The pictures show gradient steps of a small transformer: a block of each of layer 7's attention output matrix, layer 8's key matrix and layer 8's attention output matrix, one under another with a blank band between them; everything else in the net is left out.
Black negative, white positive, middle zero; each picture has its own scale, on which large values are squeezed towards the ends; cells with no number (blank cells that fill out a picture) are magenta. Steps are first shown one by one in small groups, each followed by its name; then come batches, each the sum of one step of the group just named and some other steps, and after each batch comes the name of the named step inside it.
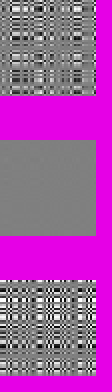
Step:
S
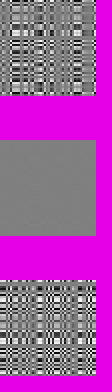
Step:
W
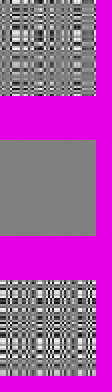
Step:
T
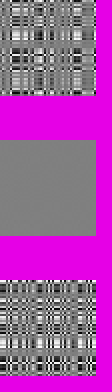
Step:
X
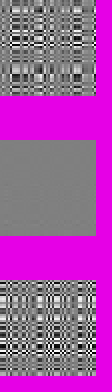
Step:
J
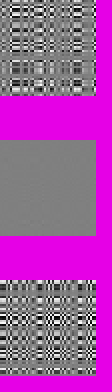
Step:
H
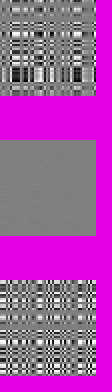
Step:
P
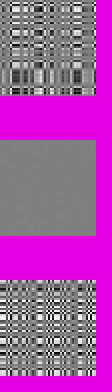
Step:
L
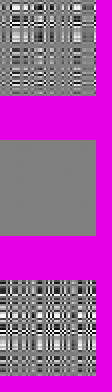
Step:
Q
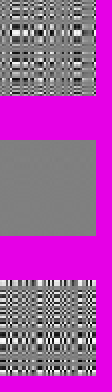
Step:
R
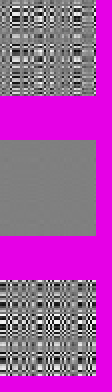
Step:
H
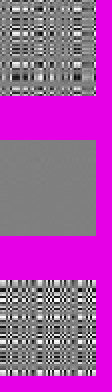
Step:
S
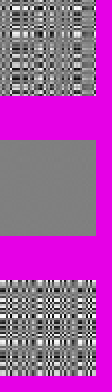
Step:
S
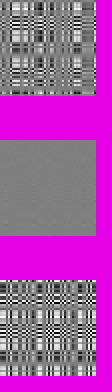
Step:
Q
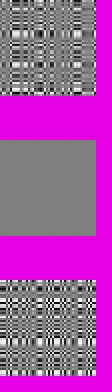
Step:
W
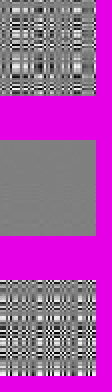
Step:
J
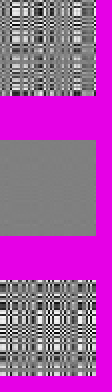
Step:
X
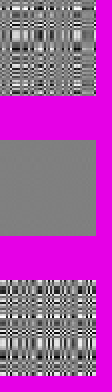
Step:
Q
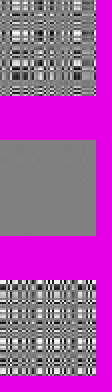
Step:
T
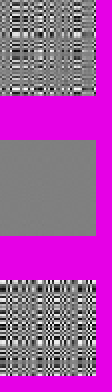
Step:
H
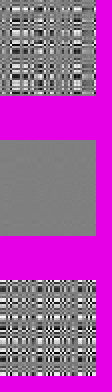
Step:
J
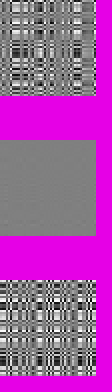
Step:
W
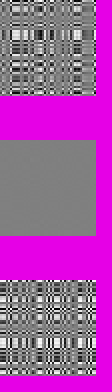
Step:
W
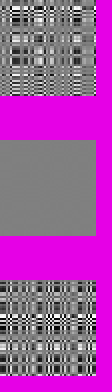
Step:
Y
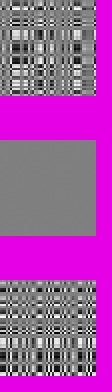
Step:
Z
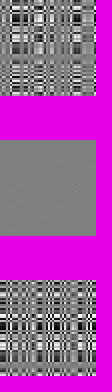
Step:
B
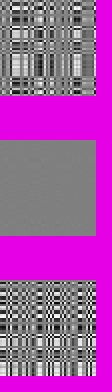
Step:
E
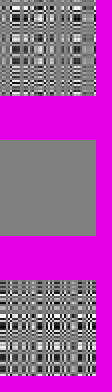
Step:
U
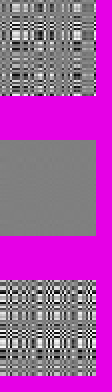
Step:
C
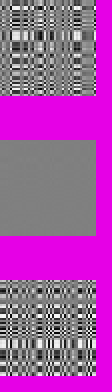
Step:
Z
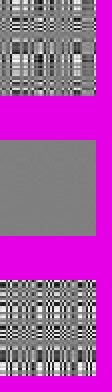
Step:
E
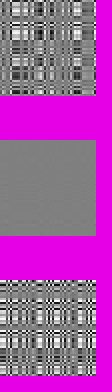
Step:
C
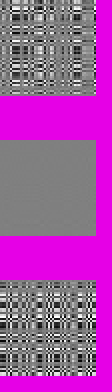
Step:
U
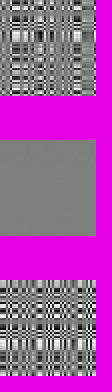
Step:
Z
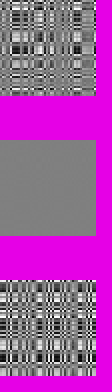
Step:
Y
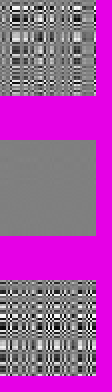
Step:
U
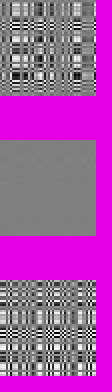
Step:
C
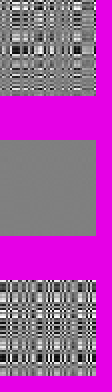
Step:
Y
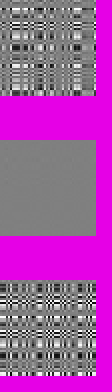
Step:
Z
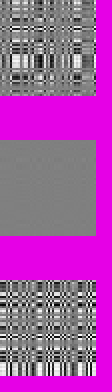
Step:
E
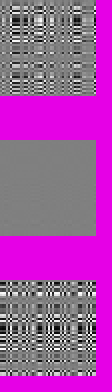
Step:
B
